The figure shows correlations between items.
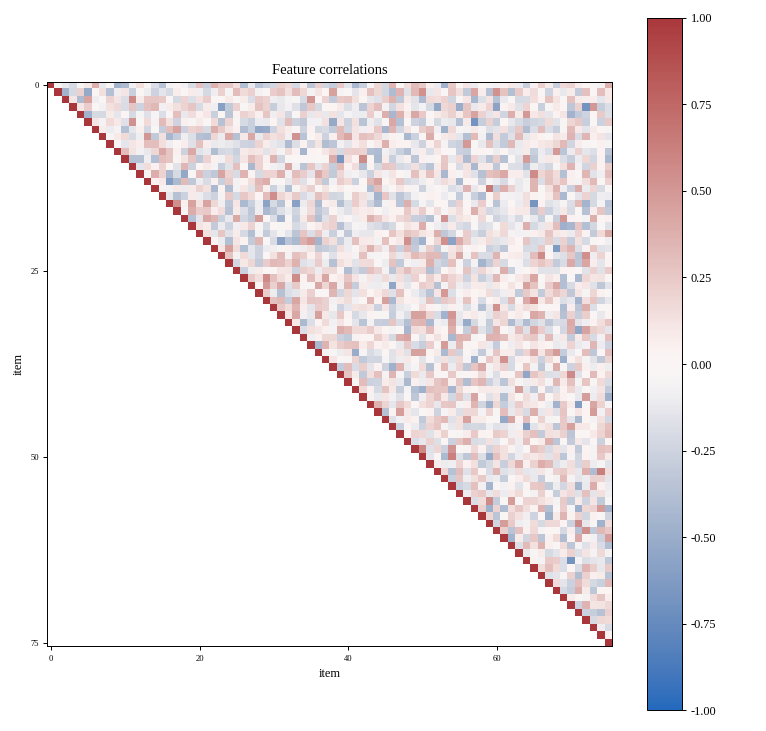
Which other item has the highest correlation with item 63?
41
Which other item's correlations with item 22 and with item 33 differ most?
26
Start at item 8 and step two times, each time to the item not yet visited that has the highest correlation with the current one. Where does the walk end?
59
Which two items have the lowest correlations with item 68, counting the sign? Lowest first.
22, 43
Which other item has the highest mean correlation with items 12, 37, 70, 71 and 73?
61
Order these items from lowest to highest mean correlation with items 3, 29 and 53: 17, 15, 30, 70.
70, 17, 30, 15
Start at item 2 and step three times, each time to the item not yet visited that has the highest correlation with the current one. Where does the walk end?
46
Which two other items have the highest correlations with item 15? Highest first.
30, 9
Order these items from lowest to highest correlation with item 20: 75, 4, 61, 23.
4, 61, 23, 75
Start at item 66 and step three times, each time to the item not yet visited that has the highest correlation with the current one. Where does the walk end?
60
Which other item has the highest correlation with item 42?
10
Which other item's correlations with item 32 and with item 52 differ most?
54
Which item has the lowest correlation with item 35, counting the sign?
36
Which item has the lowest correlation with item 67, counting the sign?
58
